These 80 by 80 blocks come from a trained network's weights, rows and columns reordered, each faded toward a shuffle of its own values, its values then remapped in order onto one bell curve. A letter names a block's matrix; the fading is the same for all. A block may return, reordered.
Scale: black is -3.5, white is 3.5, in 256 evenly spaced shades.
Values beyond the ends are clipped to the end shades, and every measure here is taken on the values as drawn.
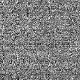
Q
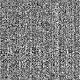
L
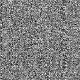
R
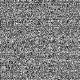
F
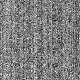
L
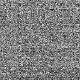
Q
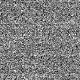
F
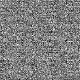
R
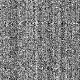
L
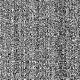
L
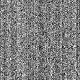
L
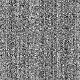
L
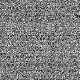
Q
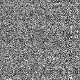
R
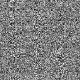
R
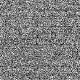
F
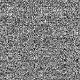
R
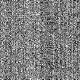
L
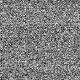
R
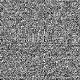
F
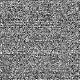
Q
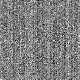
L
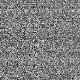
F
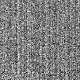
L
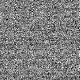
F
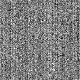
L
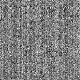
L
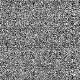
R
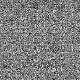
F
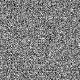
R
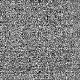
F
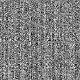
L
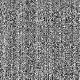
L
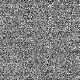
R
